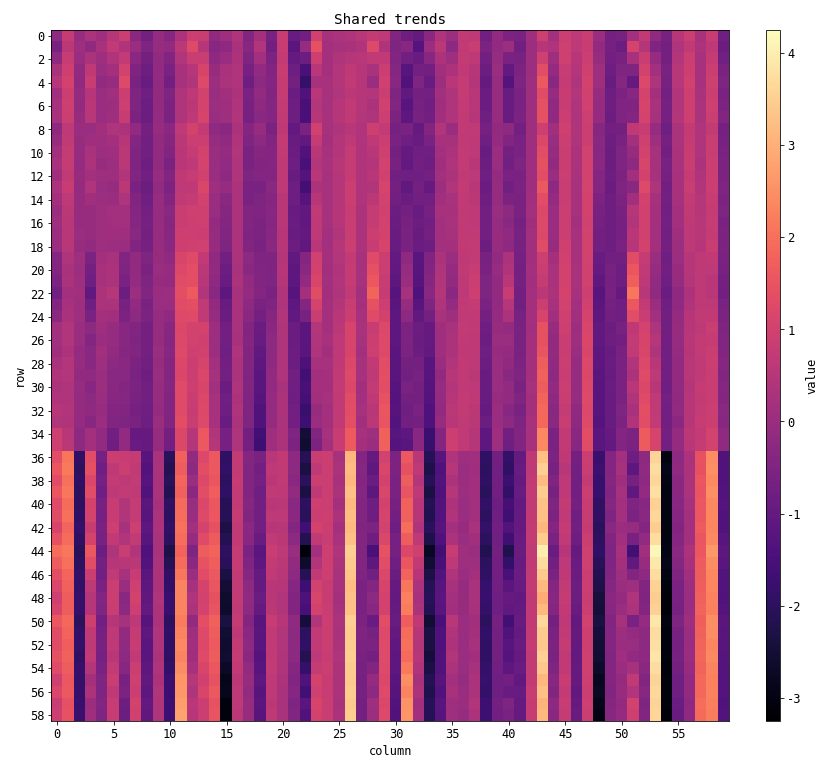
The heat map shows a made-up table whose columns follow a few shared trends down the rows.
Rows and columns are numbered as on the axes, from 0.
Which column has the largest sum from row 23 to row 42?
43
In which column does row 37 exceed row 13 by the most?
53
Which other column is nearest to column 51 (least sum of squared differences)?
28
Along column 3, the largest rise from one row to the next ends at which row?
36
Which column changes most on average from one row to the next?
51
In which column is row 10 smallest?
22
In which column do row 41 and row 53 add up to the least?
54
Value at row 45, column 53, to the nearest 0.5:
4
